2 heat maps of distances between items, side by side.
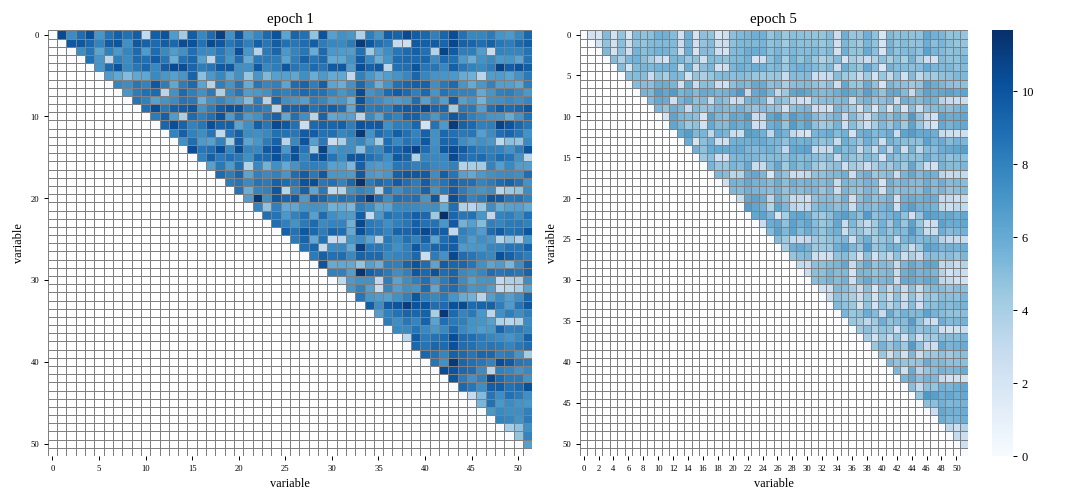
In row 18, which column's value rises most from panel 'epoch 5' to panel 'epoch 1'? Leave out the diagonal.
0
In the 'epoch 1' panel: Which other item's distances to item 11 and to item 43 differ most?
40
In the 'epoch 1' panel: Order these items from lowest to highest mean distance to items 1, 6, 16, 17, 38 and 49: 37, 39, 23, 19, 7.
37, 19, 23, 7, 39
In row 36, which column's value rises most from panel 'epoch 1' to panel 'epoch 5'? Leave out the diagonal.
4
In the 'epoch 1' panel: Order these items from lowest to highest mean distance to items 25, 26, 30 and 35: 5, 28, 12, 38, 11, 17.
5, 28, 17, 38, 12, 11
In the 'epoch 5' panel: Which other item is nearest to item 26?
22
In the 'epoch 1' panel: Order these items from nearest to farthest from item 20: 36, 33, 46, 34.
36, 46, 33, 34
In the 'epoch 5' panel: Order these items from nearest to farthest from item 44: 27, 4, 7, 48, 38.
7, 27, 4, 48, 38
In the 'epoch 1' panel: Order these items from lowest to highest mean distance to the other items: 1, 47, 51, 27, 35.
35, 47, 51, 27, 1
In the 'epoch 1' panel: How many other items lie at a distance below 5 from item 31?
8
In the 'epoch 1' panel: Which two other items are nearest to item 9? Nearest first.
24, 43
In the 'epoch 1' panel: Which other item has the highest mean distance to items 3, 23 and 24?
33
